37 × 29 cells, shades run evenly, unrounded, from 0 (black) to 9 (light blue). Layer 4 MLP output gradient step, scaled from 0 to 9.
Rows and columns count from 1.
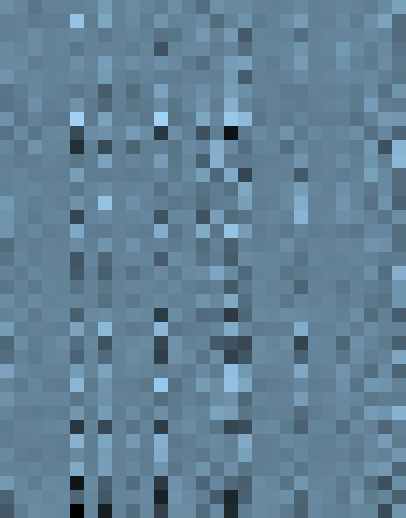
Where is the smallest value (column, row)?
6, 37
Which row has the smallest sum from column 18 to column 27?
25
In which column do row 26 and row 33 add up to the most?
29
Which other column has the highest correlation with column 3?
15
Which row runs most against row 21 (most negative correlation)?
27
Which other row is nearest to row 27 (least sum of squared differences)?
5
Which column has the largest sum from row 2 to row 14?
17
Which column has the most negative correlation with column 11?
12
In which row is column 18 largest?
9
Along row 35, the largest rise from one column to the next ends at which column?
7
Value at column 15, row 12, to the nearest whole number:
4
